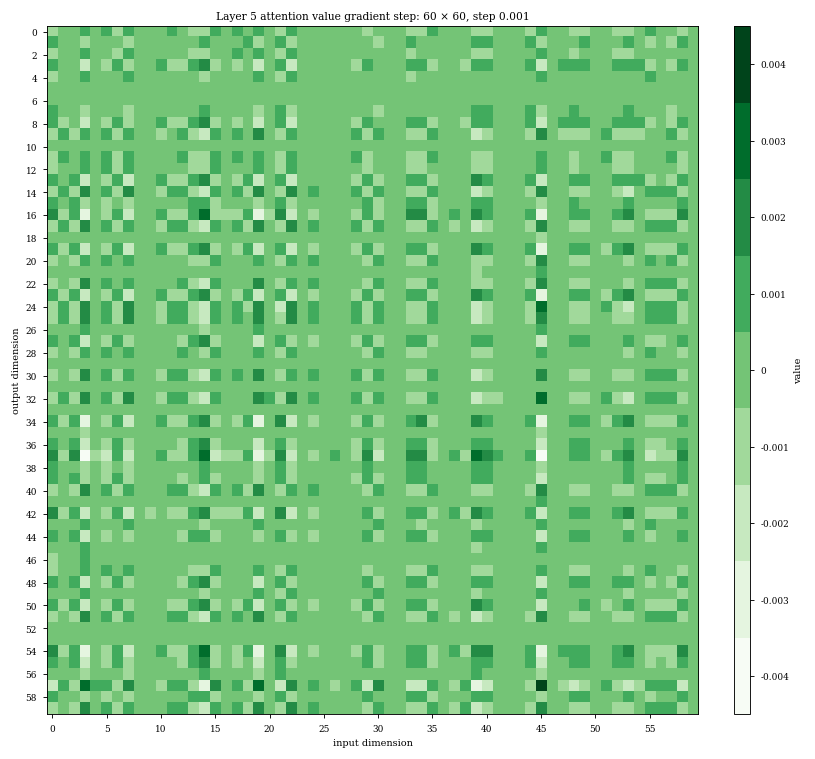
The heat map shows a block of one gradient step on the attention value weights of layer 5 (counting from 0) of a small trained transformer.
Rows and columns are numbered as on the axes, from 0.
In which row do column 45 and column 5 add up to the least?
37
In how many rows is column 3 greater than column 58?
25
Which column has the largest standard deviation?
45
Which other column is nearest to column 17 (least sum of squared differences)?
11
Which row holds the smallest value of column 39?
57
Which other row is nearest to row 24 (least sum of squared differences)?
14
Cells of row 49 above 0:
5
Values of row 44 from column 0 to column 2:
0.001 0 0.001
